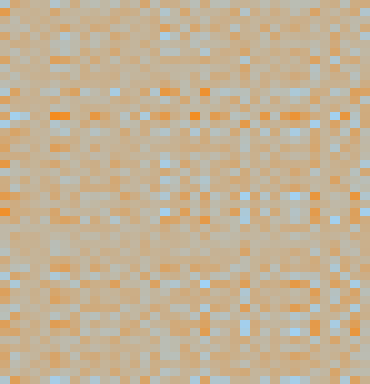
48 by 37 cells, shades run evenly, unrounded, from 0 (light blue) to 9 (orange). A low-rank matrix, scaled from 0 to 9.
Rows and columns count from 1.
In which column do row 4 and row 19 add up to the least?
34
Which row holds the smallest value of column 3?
15
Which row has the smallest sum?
48
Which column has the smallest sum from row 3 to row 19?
2
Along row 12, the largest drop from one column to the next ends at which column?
22
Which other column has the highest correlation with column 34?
25
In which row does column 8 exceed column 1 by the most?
12
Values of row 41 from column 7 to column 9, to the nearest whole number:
6 5 3
